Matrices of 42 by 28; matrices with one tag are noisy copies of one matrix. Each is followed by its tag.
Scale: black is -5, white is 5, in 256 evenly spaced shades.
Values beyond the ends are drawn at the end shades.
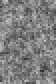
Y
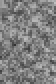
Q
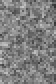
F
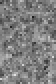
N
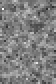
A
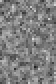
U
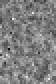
N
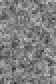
Q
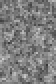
N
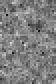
A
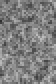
N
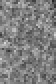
F
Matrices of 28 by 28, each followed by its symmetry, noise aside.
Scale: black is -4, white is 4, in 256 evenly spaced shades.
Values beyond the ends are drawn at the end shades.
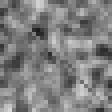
no symmetry.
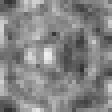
mirrored top to bottom.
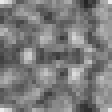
mirrored top to bottom.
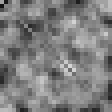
symmetric.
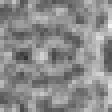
mirrored top to bottom.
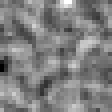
antisymmetric.
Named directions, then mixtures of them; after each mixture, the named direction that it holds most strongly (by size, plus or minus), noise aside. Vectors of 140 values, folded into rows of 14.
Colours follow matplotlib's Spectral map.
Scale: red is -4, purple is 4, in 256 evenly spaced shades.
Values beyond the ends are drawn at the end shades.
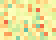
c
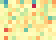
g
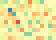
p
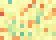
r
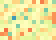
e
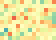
e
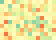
c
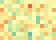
c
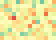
e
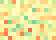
e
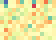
g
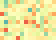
c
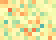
p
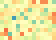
e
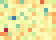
e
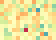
c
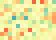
e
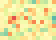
e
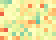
r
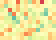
p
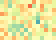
r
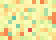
e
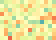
e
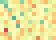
e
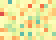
r
